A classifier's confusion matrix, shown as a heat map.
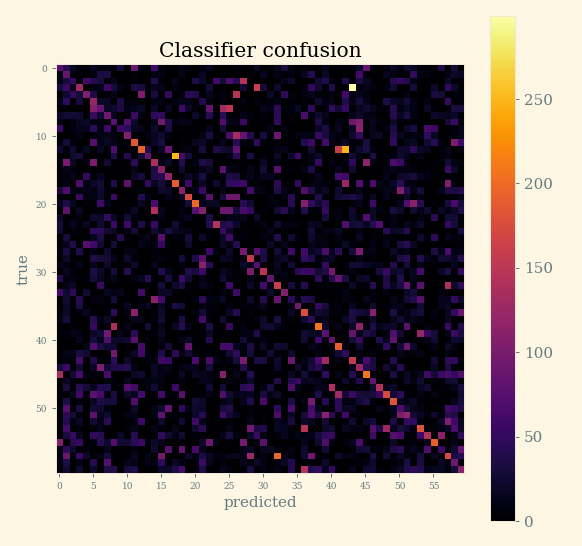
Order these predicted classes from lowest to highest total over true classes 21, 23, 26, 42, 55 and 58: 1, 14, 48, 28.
48, 28, 1, 14
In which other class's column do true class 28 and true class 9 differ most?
44
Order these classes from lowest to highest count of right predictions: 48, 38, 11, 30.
30, 48, 11, 38
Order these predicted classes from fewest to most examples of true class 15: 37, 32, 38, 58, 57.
38, 58, 37, 57, 32
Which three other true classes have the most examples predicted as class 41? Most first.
12, 48, 31
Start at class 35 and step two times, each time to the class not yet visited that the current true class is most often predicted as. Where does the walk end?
8
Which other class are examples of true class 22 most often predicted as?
45
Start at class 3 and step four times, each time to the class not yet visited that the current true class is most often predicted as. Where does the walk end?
36
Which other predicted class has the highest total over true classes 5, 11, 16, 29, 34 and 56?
21
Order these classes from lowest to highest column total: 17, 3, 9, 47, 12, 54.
9, 47, 54, 17, 12, 3
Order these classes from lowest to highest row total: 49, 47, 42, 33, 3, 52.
33, 42, 52, 49, 47, 3
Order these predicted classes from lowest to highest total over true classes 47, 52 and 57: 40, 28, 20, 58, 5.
5, 20, 58, 40, 28
